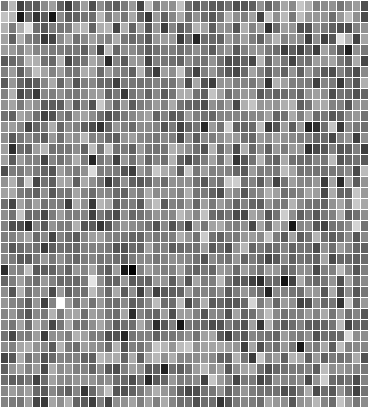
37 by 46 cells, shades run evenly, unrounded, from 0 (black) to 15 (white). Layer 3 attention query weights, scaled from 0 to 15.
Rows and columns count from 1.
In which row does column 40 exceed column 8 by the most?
10
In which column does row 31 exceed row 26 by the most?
36
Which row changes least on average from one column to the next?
24
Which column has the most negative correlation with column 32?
38
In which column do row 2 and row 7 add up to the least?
3
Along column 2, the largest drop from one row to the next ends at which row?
19
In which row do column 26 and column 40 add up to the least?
12
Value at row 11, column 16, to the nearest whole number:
7
